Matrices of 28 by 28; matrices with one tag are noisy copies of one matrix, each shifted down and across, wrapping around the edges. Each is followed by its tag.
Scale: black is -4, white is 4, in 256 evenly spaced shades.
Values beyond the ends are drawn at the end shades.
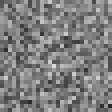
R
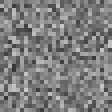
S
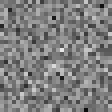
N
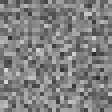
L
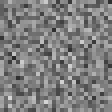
N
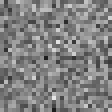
L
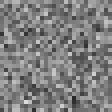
L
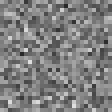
L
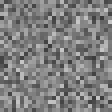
N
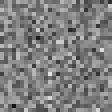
L
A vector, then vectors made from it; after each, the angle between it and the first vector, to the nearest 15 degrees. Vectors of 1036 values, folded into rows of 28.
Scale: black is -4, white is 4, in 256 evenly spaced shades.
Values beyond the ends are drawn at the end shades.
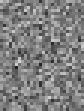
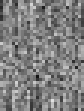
105 degrees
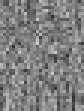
120 degrees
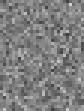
135 degrees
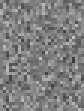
105 degrees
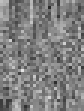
75 degrees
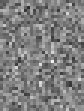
150 degrees
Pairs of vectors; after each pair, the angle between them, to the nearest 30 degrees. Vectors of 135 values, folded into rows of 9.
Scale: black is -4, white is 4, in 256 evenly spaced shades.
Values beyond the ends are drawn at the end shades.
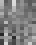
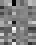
120 degrees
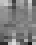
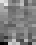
30 degrees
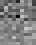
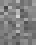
150 degrees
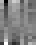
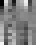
120 degrees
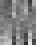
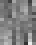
30 degrees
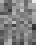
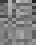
120 degrees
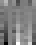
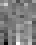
30 degrees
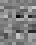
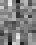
60 degrees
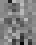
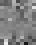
90 degrees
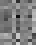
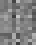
150 degrees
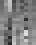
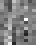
150 degrees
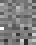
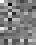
60 degrees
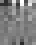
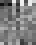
30 degrees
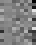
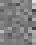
150 degrees
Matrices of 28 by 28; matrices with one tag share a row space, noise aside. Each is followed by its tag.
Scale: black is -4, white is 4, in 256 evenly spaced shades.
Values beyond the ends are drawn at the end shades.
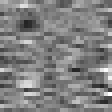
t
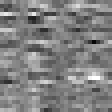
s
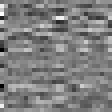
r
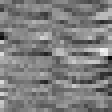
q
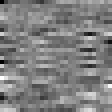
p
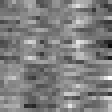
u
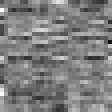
r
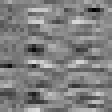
s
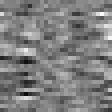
t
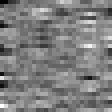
p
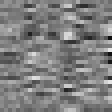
u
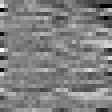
q
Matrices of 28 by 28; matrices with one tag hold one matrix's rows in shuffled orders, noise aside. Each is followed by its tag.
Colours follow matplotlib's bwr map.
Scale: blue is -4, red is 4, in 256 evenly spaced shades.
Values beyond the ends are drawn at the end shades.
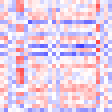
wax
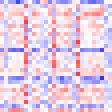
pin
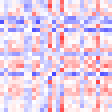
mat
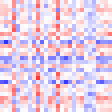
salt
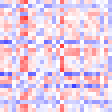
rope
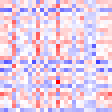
salt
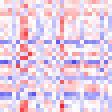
rope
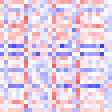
pin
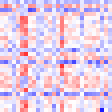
rope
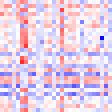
rope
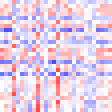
salt
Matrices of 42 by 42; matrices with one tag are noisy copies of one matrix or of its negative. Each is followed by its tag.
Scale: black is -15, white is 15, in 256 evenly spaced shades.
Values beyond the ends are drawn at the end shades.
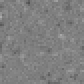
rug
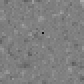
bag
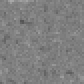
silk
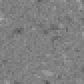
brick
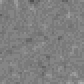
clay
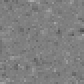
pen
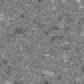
brick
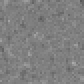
bag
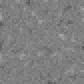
rug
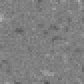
brick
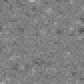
pen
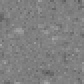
brick
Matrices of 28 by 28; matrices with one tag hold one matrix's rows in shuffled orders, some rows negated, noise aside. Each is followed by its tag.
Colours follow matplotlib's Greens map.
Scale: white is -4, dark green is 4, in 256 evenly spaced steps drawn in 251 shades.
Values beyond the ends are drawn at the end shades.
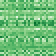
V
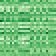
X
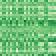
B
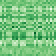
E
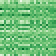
X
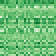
V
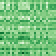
X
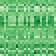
V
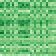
X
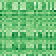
E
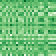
B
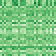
E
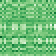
E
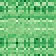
V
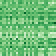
B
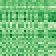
B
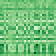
V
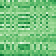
X
